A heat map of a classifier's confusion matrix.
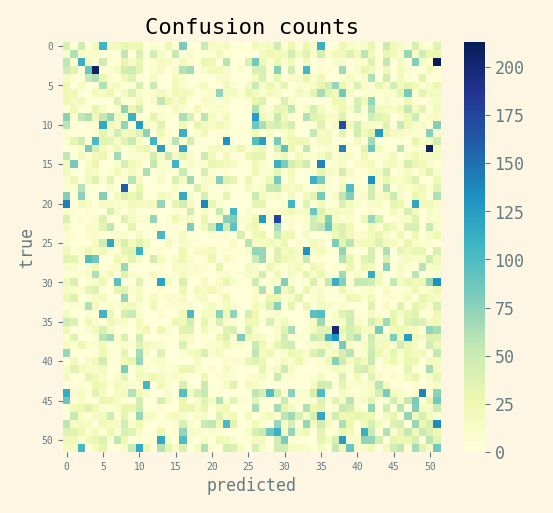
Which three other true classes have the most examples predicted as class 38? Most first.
10, 13, 50
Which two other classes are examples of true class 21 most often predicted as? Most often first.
23, 34
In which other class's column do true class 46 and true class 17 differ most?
34
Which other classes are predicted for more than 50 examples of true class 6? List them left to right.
21, 35, 38, 47
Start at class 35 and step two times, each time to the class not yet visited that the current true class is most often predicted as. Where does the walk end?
49
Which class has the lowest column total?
24
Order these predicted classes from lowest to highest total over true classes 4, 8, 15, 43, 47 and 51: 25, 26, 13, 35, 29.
25, 13, 26, 29, 35
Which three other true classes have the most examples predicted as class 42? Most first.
17, 29, 13
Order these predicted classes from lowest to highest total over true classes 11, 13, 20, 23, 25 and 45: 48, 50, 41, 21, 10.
41, 10, 21, 48, 50
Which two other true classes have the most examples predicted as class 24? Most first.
37, 13
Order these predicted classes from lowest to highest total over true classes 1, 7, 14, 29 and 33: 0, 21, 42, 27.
21, 0, 27, 42
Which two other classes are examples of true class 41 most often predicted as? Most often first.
8, 50
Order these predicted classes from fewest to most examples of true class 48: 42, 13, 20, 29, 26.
13, 26, 42, 20, 29
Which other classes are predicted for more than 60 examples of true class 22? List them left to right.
12, 23, 27, 29, 36, 42
